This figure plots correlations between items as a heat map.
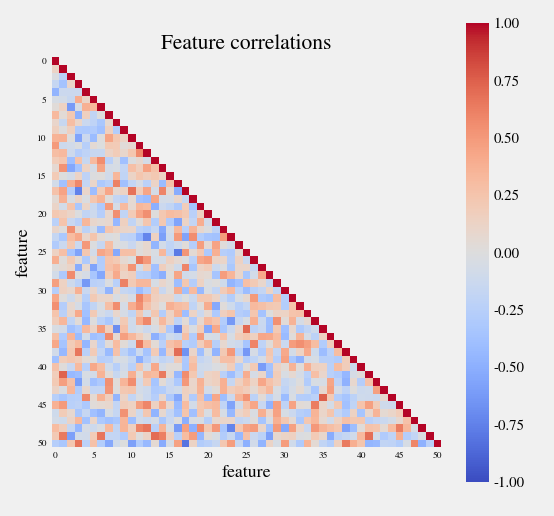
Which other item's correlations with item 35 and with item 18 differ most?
44
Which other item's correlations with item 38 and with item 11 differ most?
48
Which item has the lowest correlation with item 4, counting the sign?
29
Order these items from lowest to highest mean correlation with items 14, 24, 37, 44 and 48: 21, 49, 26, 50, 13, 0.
50, 13, 49, 0, 26, 21
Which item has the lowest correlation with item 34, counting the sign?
23
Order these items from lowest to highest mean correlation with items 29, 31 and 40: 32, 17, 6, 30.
30, 17, 6, 32
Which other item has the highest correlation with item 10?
17
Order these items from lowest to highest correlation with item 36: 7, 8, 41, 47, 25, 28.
41, 47, 8, 25, 28, 7
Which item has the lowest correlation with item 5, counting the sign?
27
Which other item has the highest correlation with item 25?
35
